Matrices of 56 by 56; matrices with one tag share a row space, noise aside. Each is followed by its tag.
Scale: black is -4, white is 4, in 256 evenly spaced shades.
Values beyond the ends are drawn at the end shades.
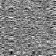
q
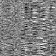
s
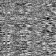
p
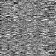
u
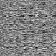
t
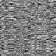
q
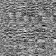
t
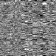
s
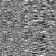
s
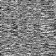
u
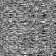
t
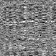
t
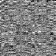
q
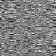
q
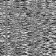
p
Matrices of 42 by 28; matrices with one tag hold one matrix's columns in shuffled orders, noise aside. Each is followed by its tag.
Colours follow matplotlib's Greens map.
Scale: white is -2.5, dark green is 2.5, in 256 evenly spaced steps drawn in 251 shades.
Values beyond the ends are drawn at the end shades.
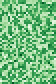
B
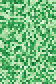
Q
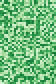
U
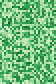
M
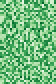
Q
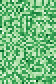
U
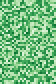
U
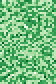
U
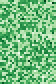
Q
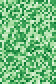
Q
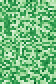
U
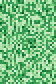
B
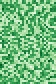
B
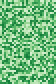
U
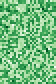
B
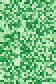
Q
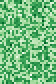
M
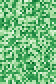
M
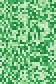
Q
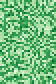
U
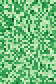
B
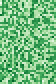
M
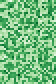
M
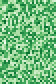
B
